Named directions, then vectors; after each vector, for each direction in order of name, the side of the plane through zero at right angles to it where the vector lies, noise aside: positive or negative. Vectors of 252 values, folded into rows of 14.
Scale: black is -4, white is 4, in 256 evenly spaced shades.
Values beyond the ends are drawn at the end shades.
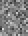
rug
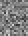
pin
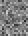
positive, negative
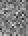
positive, positive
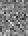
positive, positive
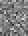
negative, negative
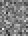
negative, positive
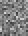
negative, negative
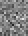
negative, negative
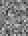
negative, positive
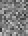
positive, positive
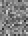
positive, negative
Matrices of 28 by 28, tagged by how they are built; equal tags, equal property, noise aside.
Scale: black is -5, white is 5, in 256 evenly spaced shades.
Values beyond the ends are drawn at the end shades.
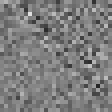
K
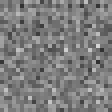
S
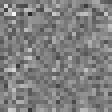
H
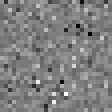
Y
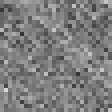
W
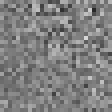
K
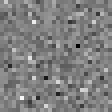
Y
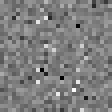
Y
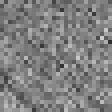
W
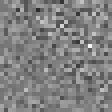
K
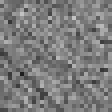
W
